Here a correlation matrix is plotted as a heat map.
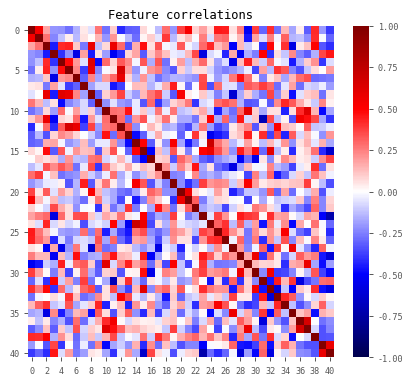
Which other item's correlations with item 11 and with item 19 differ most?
7
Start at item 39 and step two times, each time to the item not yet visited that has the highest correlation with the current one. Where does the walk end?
3
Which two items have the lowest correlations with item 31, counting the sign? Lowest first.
11, 36
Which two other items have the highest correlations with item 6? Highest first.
12, 28
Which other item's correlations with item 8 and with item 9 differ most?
4
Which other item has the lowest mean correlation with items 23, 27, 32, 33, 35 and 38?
40
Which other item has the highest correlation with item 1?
0
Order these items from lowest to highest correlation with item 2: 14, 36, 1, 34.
36, 14, 1, 34
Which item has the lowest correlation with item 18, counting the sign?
33
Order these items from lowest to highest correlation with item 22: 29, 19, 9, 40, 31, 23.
9, 19, 23, 29, 40, 31
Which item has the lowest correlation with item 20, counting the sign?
27
